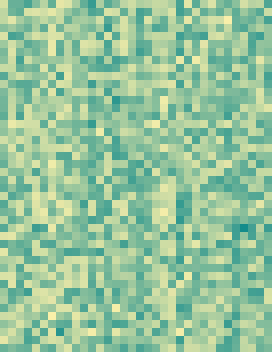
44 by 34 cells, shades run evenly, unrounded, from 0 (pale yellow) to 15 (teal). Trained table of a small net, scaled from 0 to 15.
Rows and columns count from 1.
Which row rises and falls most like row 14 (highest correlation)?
19
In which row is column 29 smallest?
3
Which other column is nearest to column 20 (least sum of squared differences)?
6
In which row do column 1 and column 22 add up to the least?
32
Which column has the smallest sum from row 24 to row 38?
21
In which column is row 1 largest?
12
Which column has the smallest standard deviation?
18
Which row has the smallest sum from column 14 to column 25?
16
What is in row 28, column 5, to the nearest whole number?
3
